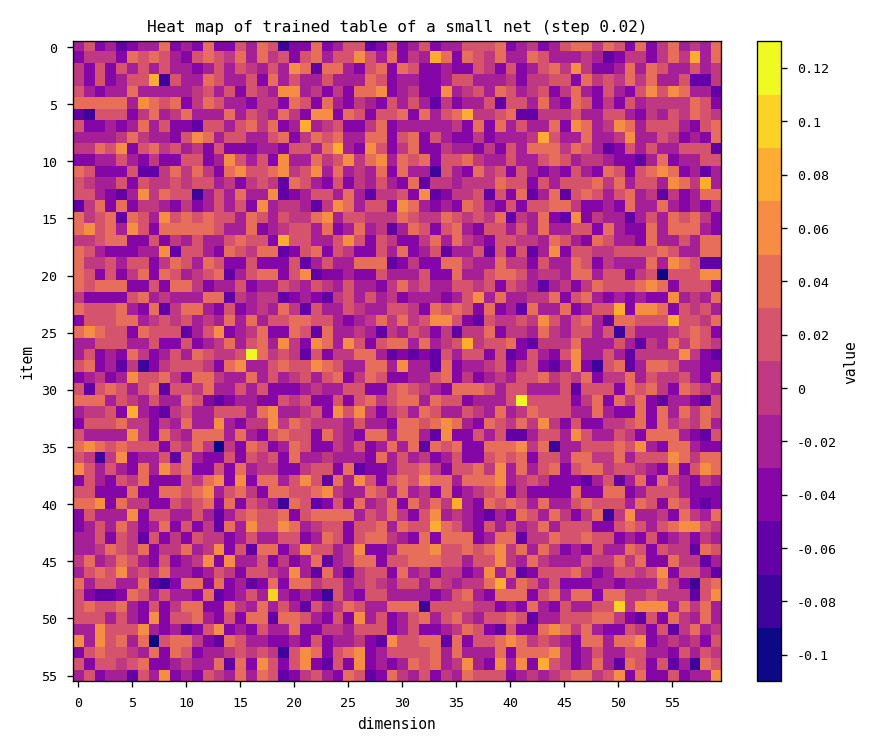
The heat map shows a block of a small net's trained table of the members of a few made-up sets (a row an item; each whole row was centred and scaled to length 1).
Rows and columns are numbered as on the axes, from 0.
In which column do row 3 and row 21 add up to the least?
8
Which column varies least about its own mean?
45
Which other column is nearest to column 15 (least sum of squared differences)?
37
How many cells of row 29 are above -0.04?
50
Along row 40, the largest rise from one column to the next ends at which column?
20
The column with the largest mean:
39
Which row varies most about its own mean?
54
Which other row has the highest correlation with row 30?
21
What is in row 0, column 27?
-0.06
